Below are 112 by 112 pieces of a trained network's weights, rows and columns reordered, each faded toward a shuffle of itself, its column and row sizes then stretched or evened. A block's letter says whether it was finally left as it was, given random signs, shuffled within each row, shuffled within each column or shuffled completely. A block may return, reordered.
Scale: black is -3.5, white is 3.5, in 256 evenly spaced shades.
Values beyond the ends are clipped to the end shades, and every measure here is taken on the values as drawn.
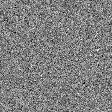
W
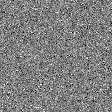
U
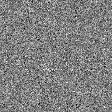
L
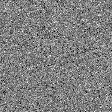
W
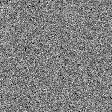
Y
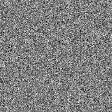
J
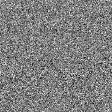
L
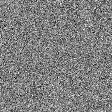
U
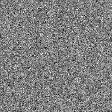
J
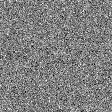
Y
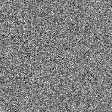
W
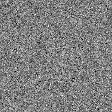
L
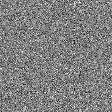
L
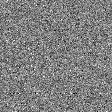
U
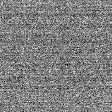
J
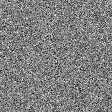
Y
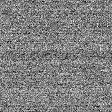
U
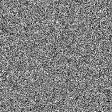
L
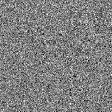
J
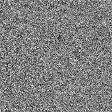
L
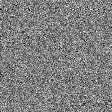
J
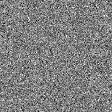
J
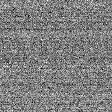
J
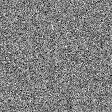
Y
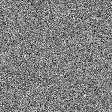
Y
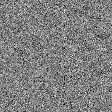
W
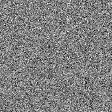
J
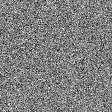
Y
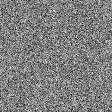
Y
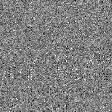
J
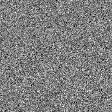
L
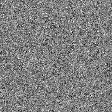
J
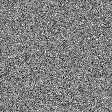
Y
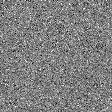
U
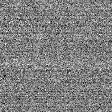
J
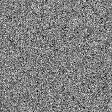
W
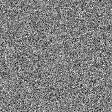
W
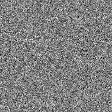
L
